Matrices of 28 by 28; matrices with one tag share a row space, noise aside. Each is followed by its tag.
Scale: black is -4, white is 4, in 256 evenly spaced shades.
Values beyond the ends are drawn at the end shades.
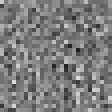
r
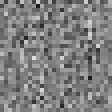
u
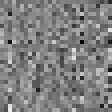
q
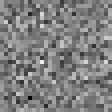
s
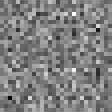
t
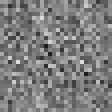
t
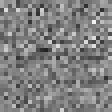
s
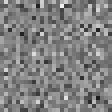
u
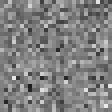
s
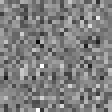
u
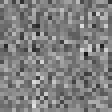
u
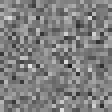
r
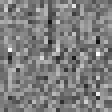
t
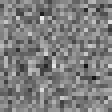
s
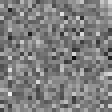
q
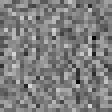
r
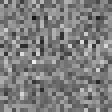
u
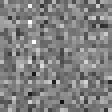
s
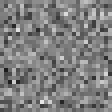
s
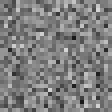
t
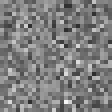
r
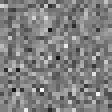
t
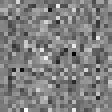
t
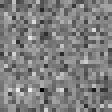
s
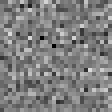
s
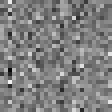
q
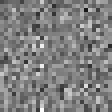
u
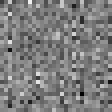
q
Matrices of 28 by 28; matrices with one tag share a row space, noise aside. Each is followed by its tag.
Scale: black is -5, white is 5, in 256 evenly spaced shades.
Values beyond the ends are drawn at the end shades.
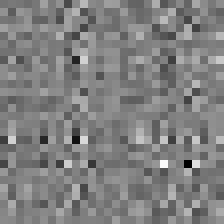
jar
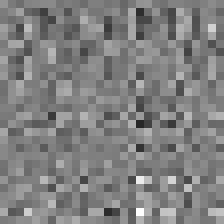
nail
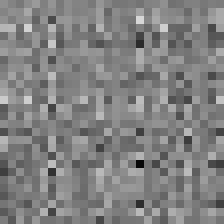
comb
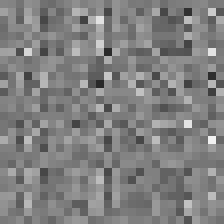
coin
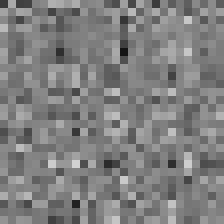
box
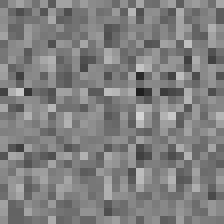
nail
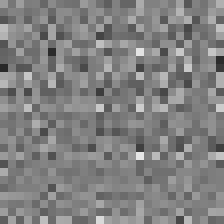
comb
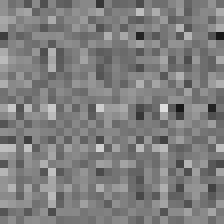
comb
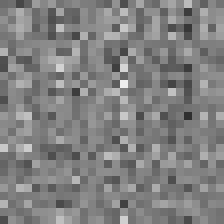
box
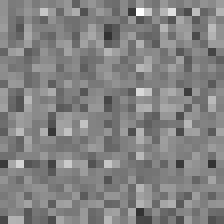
nail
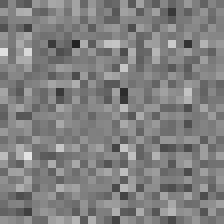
box
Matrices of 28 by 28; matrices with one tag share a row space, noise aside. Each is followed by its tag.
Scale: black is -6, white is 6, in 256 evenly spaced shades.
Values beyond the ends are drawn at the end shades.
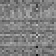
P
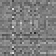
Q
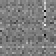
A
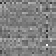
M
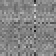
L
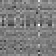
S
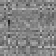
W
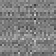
L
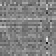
M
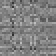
Q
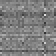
A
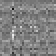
Q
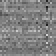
M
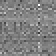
S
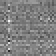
W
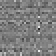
S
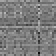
S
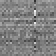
L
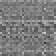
A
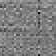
S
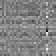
M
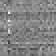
W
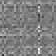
S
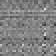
A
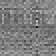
P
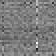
P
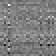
W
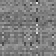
P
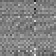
L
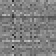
Q
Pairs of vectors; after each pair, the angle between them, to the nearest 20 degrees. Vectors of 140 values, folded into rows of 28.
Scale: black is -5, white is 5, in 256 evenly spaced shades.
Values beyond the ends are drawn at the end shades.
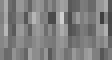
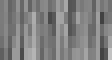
60 degrees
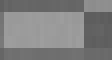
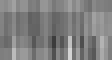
120 degrees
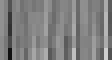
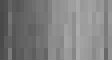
100 degrees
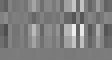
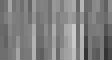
60 degrees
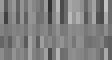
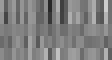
20 degrees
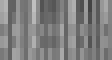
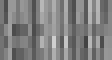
140 degrees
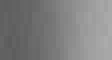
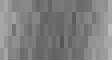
80 degrees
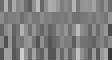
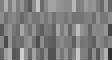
20 degrees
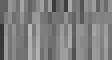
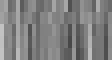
140 degrees
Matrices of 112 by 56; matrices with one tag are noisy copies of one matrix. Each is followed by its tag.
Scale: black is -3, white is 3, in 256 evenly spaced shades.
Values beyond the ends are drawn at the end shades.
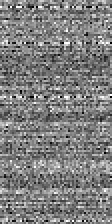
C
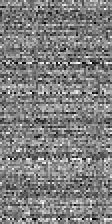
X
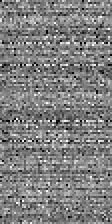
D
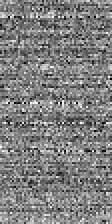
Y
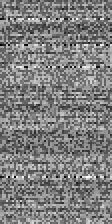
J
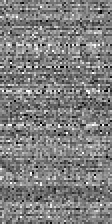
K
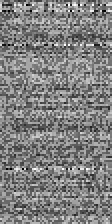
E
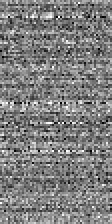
Y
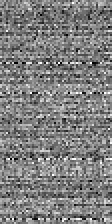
X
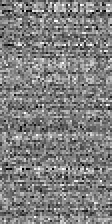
E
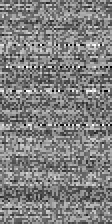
K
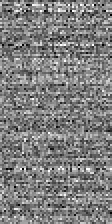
E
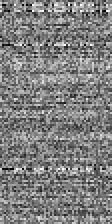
E
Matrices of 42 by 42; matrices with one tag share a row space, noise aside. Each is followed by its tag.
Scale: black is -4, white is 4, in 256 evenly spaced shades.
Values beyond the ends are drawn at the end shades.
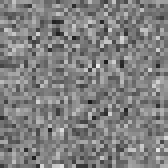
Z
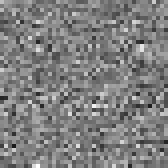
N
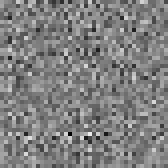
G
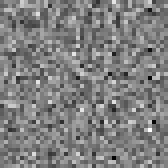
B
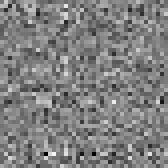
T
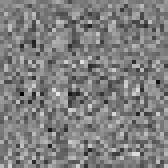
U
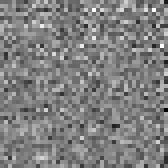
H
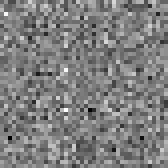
T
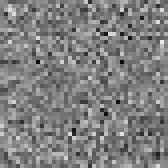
Z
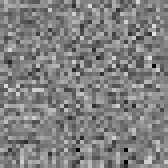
B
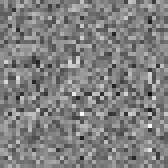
B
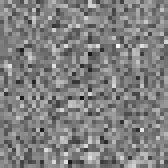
U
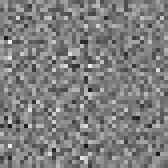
U
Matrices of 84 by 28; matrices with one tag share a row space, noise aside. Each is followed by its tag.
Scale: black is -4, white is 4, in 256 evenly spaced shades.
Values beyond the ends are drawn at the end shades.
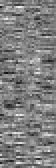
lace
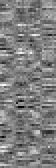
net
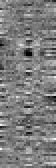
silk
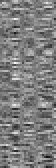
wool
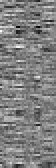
lace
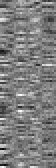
net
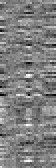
silk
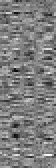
wool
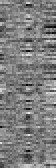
silk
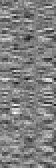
wool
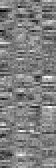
net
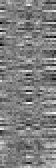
silk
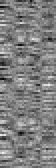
net
